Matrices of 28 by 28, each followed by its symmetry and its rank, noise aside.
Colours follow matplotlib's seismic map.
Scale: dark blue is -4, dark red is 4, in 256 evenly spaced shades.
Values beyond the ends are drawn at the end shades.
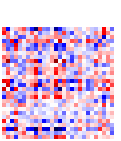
no symmetry, rank three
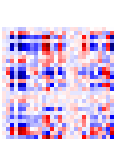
no symmetry, rank two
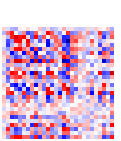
no symmetry, rank two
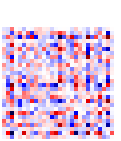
antisymmetric, rank two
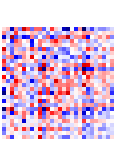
symmetric, rank three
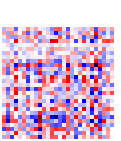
no symmetry, rank three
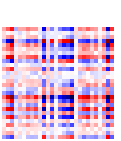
no symmetry, rank one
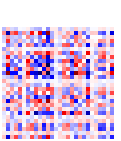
symmetric, rank two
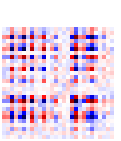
symmetric, rank one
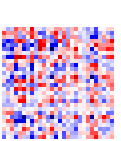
no symmetry, rank three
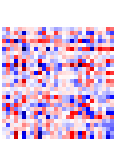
no symmetry, rank three
